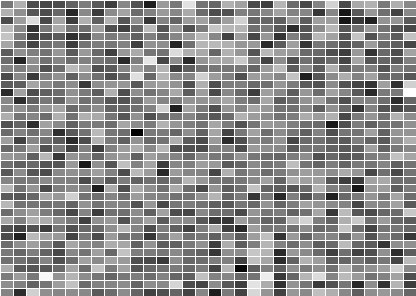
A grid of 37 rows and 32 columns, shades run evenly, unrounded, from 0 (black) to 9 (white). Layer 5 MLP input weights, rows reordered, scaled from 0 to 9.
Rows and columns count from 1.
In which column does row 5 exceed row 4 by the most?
32
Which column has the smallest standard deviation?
30
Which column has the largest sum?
21
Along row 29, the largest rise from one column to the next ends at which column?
20
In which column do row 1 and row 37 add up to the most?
26
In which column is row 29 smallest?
19
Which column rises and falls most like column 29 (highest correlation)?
1
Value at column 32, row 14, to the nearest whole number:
3
